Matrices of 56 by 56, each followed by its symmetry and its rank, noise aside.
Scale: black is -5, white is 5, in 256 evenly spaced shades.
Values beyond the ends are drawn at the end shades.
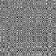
no symmetry, rank three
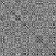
symmetric, rank four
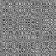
antisymmetric, rank four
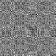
no symmetry, rank four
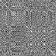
symmetric, rank four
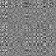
no symmetry, rank three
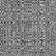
no symmetry, rank three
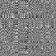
antisymmetric, rank four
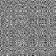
no symmetry, rank five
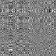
antisymmetric, rank four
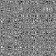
antisymmetric, rank four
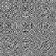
symmetric, rank five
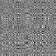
antisymmetric, rank four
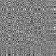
antisymmetric, rank four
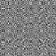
antisymmetric, rank four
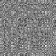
symmetric, rank five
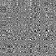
no symmetry, rank five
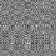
no symmetry, rank three
